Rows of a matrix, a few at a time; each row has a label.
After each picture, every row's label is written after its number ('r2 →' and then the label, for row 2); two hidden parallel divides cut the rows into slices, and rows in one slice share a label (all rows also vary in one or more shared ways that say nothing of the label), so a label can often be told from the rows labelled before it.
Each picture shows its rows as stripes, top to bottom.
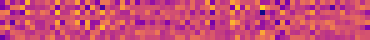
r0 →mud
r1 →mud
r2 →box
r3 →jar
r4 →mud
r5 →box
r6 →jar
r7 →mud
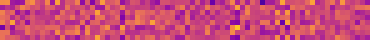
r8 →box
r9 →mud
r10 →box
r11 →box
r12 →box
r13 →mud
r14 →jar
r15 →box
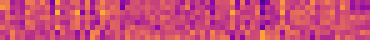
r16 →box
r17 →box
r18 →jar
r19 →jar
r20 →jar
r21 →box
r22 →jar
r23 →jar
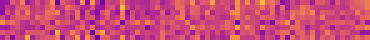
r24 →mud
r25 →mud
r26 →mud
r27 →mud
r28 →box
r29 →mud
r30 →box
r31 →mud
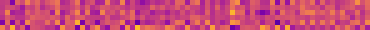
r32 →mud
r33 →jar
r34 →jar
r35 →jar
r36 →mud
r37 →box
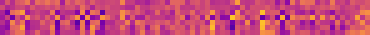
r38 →mud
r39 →jar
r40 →mud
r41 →mud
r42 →jar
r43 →mud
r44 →mud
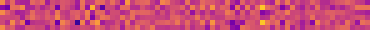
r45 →box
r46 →mud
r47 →box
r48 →jar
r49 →jar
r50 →box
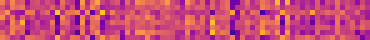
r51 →box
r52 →jar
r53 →box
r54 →box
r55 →jar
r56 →jar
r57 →box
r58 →box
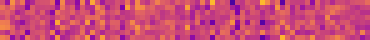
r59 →jar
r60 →box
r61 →box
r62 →jar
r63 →box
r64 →box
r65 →jar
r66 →box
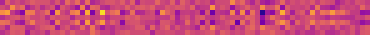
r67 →jar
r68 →jar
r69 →box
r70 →jar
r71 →box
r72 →jar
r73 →jar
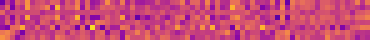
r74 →mud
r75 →jar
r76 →jar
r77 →mud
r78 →jar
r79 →mud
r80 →box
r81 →box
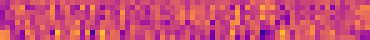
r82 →jar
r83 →mud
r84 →mud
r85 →mud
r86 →mud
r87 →jar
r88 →box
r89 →box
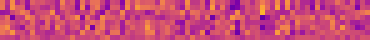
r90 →box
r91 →box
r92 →mud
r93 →jar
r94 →box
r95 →box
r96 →box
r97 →jar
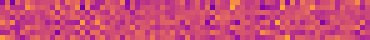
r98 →mud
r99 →jar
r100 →jar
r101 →jar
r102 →box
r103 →jar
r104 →jar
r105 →box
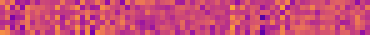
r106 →box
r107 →jar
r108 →jar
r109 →jar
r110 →mud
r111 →jar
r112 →box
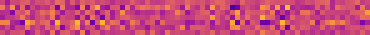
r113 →jar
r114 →box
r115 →mud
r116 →mud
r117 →box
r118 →mud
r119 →jar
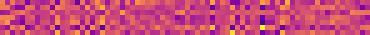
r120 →box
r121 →box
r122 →mud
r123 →box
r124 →box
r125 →mud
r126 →jar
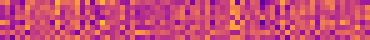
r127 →box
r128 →mud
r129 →mud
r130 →mud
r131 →box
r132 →mud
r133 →box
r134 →mud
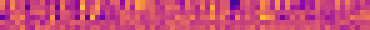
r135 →box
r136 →box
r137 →jar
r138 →mud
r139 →jar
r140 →jar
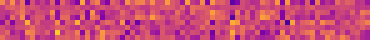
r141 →box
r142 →jar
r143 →mud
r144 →jar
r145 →mud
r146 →jar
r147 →jar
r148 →box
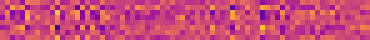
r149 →jar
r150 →jar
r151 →jar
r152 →mud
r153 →jar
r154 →mud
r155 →jar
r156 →jar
